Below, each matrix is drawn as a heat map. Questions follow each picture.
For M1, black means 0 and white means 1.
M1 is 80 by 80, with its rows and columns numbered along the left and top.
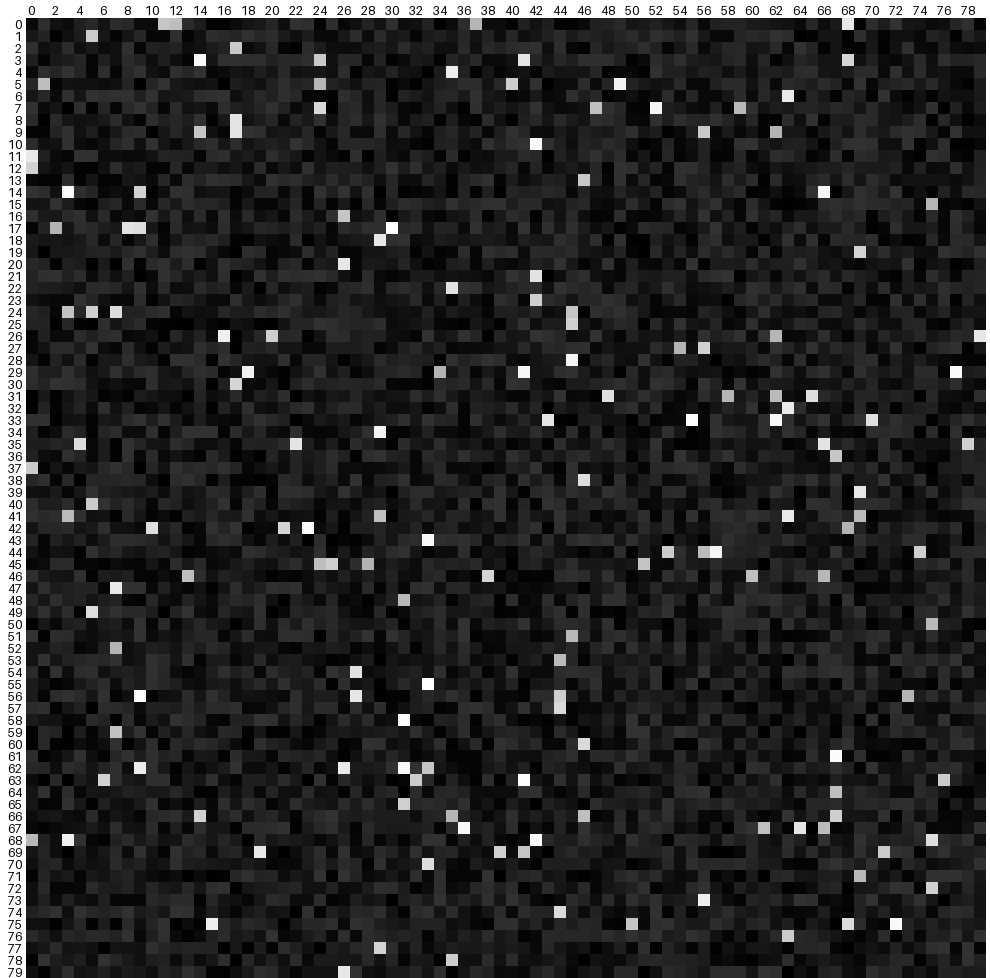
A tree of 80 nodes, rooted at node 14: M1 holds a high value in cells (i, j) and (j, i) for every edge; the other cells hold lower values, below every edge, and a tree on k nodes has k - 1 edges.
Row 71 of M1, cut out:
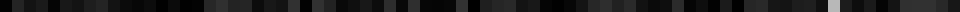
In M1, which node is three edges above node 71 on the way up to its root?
3
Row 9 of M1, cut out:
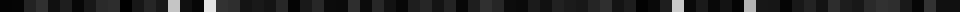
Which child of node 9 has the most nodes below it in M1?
62
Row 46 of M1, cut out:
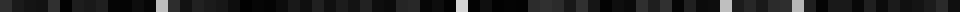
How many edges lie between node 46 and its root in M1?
2
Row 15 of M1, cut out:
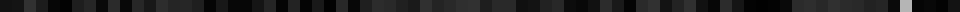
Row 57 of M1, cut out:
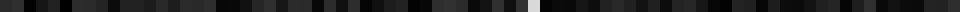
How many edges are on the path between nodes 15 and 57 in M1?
8
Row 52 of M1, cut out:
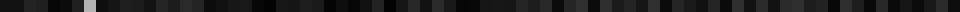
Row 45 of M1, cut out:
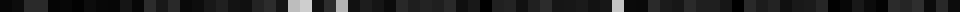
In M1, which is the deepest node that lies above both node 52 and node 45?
24
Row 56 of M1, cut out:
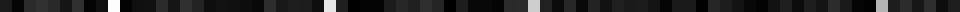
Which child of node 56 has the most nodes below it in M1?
44
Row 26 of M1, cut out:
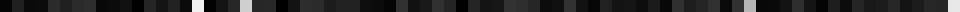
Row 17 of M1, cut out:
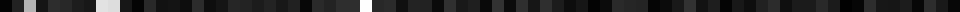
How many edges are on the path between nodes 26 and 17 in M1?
3
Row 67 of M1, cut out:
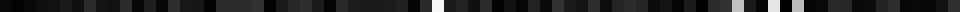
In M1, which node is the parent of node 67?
66
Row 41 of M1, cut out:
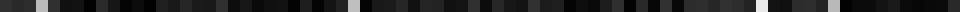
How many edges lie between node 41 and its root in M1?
2
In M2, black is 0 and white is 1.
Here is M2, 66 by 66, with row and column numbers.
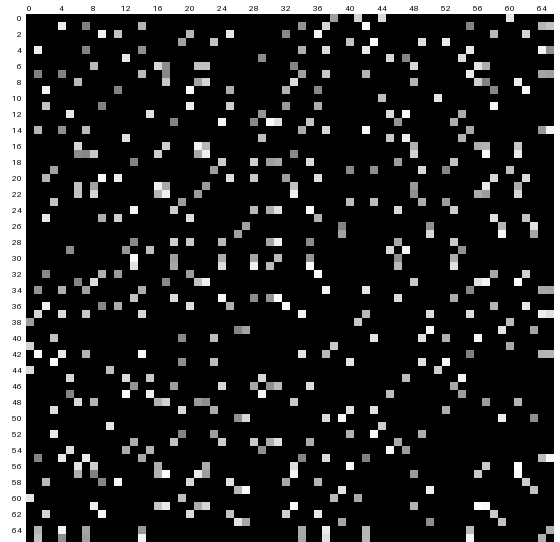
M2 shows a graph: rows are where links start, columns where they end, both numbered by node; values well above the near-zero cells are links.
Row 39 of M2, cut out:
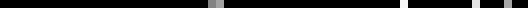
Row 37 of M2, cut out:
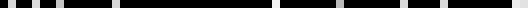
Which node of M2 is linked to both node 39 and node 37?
node 50
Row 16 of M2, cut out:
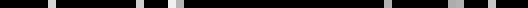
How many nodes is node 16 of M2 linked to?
8
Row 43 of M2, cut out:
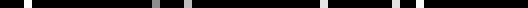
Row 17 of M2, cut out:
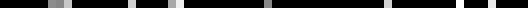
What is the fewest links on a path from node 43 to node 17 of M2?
4
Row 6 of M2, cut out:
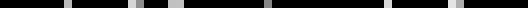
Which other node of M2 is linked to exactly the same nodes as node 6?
node 61
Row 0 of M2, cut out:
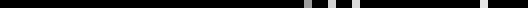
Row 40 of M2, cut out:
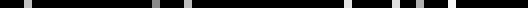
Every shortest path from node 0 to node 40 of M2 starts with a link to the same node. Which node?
node 60
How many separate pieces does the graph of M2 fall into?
3
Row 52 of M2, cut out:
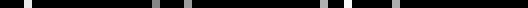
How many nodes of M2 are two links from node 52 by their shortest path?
2
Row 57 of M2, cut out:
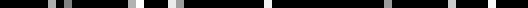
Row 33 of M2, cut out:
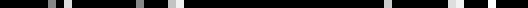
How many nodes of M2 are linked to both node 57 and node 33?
8
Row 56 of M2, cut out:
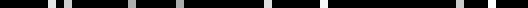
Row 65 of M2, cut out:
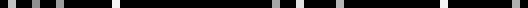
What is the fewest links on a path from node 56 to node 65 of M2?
4
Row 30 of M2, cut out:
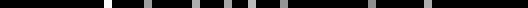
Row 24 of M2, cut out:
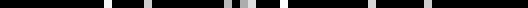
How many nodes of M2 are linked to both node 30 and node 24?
7
